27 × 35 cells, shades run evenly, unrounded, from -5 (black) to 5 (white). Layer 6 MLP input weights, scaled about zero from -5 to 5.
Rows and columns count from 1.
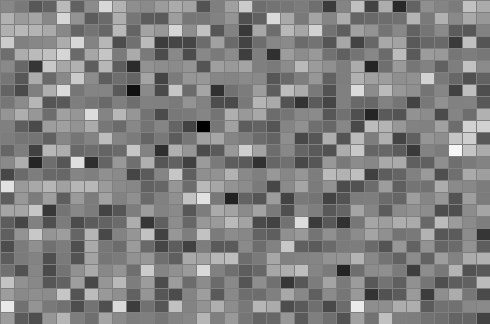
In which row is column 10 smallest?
8
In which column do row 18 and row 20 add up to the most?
3
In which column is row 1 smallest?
29
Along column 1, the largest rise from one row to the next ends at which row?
16
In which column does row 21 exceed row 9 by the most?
21
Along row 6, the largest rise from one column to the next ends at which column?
4
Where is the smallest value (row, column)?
11, 15
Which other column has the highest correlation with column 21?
5
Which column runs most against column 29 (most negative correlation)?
14
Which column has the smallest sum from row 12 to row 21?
12
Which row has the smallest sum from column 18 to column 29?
17
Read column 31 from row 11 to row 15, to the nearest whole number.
0 1 0 -1 1
